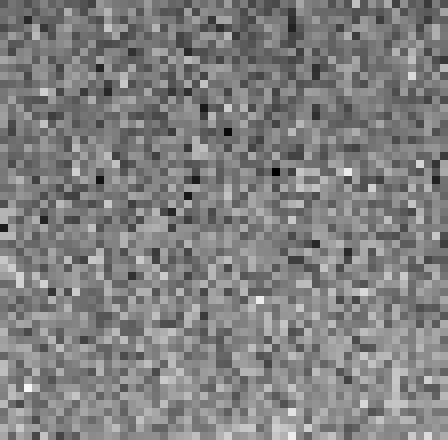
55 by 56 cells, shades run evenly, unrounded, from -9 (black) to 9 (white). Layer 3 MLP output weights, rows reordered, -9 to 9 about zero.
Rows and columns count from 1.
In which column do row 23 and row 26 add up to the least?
13
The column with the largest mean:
42
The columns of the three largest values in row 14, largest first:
29, 31, 15
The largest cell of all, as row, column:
49, 4
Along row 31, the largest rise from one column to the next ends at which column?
41
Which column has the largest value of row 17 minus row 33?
37
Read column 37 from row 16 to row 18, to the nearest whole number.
-1 4 -1
